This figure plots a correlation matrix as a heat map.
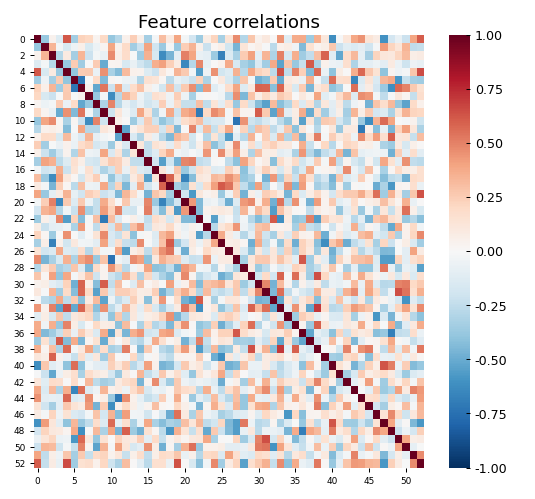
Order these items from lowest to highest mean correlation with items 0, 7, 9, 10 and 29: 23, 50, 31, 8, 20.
8, 23, 50, 31, 20
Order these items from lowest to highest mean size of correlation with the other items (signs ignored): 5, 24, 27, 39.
39, 24, 5, 27
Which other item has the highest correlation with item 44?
4
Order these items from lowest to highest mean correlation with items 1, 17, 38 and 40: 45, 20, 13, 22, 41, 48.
13, 22, 41, 20, 45, 48
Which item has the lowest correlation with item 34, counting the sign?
46
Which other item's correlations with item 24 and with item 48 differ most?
18
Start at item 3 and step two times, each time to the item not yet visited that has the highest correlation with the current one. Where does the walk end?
22
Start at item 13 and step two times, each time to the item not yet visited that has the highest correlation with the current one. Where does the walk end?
36
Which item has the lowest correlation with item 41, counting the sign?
2
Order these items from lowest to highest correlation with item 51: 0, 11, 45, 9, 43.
45, 11, 9, 0, 43
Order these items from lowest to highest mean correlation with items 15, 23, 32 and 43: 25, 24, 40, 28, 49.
24, 40, 25, 28, 49
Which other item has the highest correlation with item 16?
42
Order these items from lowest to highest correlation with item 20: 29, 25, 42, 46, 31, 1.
25, 42, 46, 1, 31, 29
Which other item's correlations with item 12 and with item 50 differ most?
11
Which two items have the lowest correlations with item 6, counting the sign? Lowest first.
5, 48
